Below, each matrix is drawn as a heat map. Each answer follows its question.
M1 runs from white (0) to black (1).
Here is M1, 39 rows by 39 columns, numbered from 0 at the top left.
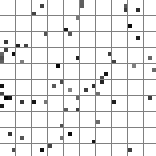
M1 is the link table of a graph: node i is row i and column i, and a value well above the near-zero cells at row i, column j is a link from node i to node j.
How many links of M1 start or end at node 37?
5
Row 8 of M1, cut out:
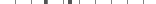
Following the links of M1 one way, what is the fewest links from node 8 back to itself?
5
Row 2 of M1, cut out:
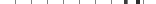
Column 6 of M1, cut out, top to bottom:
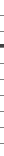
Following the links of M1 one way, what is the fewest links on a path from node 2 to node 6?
7
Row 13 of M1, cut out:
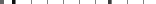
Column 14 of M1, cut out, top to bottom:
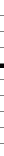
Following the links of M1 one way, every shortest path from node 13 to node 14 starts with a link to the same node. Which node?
node 27
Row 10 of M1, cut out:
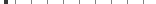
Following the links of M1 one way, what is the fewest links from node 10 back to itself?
2
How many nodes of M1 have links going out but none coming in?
7
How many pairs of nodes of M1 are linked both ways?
1
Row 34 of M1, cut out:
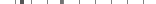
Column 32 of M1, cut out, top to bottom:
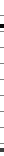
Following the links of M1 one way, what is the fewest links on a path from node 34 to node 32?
7
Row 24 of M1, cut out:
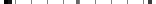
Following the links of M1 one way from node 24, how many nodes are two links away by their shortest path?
7
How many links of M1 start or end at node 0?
7
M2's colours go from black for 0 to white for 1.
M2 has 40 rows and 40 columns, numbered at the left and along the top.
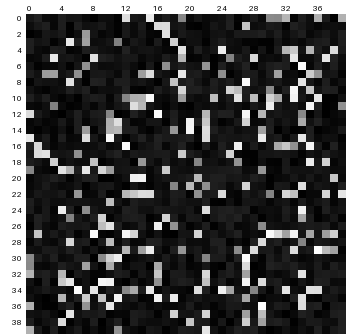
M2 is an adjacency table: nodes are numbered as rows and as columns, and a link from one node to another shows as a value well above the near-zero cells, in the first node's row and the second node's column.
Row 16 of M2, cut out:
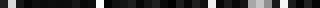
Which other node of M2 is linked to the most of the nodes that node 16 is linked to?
node 27
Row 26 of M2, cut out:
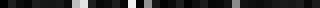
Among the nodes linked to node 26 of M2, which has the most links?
node 10
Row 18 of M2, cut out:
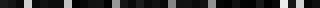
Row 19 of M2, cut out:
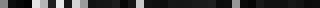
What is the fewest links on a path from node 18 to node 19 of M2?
3
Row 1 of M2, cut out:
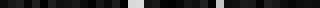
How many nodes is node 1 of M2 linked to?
3
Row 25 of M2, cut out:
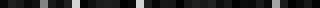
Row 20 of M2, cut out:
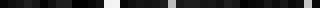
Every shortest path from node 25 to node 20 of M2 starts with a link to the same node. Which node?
node 34
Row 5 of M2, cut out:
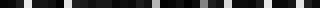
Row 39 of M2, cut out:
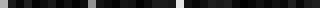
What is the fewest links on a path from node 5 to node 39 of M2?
3
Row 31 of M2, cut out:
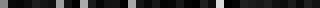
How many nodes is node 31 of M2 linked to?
5
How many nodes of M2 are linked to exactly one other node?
1
